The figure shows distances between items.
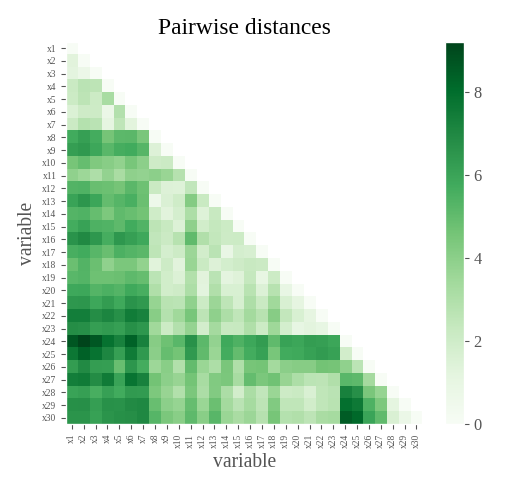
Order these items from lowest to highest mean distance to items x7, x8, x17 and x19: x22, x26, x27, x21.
x21, x22, x26, x27
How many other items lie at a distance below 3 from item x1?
6
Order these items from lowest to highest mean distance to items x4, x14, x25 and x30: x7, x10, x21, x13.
x10, x13, x21, x7
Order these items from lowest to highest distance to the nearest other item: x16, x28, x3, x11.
x3, x28, x16, x11
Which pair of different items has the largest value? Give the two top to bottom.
x2, x24
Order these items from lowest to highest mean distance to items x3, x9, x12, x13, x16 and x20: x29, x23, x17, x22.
x17, x23, x22, x29
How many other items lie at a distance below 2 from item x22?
3
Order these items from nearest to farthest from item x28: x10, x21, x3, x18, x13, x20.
x21, x20, x10, x18, x13, x3
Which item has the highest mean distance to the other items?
x24
